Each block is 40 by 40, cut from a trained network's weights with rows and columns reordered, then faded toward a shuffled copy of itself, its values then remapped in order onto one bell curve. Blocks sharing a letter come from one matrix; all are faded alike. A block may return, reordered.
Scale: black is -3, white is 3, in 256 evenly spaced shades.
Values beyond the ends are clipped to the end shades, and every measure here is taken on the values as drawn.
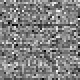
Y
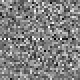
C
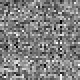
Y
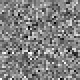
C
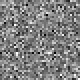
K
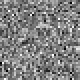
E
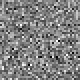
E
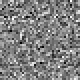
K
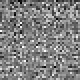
Y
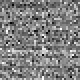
Y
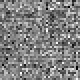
Y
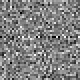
C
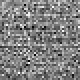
Y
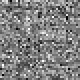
Y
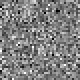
E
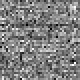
Y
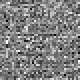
Y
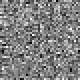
E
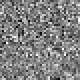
E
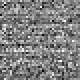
Y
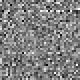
C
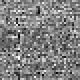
Y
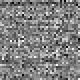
Y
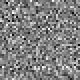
E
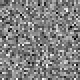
E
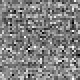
Y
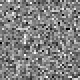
K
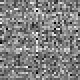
Y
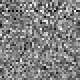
C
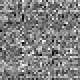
Y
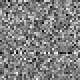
C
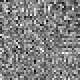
E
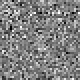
K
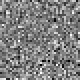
E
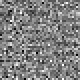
E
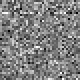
C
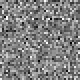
K
